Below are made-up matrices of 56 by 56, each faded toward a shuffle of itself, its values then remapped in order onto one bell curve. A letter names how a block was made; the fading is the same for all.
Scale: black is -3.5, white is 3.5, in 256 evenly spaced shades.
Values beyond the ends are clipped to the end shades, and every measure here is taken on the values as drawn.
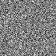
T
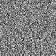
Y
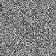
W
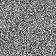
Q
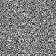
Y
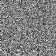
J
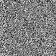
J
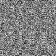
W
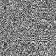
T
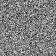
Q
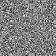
W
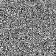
J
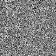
J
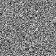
T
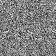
Q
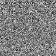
J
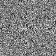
J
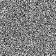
J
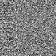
Y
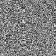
W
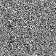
J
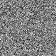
Q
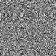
W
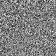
Q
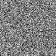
Y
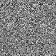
J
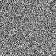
T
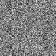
T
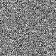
T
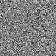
T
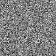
J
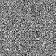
W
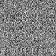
W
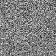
Y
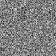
Y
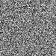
Q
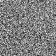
Q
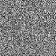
W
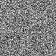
Y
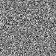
J
